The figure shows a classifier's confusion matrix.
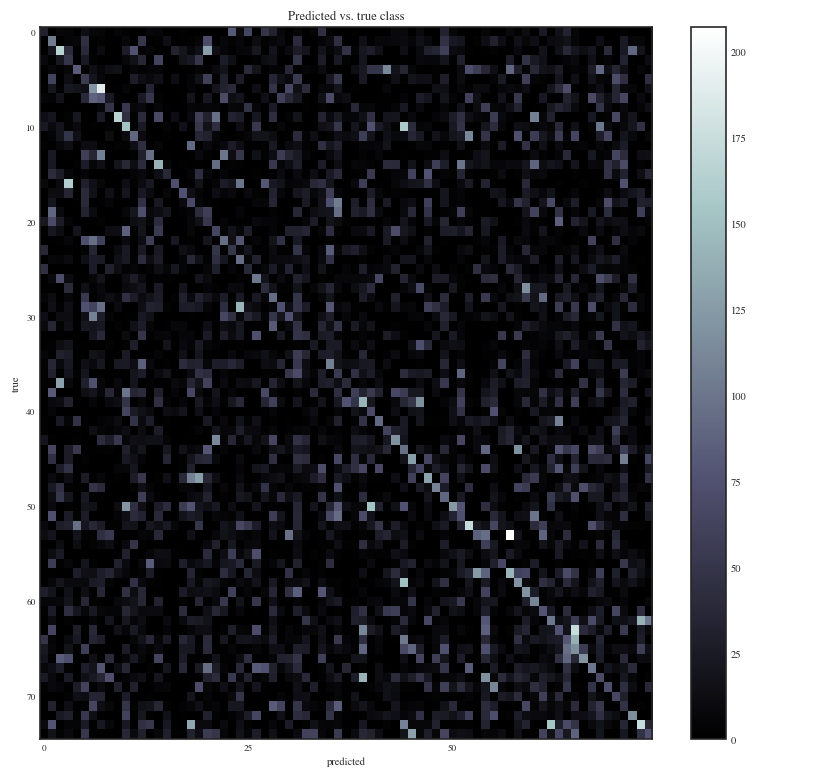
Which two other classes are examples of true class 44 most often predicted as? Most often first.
58, 54
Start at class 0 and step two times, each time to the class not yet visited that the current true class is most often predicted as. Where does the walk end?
35
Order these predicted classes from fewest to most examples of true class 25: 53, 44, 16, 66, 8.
44, 66, 16, 8, 53
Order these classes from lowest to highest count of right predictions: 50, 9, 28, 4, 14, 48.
4, 28, 48, 50, 14, 9
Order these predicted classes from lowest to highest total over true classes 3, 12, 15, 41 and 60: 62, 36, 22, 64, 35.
64, 62, 35, 22, 36
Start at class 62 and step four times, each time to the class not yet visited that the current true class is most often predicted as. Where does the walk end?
51
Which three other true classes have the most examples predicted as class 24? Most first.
29, 16, 22
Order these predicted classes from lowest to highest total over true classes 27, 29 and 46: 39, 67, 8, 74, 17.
8, 74, 17, 67, 39
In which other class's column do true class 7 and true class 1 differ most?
6
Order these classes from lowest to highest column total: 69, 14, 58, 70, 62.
69, 62, 14, 70, 58
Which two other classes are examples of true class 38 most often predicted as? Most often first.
10, 1
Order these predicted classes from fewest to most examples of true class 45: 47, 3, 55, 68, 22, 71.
22, 55, 3, 68, 47, 71
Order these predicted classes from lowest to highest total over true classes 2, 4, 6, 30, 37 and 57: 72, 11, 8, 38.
38, 8, 11, 72
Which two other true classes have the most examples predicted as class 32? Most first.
74, 62
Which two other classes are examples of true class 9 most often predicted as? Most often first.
60, 21
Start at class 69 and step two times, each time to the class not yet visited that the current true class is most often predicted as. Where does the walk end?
26
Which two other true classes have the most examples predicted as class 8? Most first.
68, 53
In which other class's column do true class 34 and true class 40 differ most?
55
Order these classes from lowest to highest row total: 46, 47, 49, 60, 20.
20, 60, 49, 46, 47
